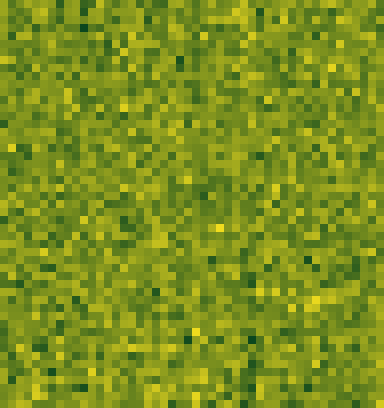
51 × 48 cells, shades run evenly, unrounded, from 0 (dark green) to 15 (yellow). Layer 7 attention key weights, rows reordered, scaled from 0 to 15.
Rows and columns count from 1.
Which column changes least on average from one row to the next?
46
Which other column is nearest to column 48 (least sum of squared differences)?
21
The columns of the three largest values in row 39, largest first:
37, 39, 40
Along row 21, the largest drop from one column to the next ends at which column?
18
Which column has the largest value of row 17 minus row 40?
22
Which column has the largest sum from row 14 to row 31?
20
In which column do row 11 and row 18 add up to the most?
41
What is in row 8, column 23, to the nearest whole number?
1
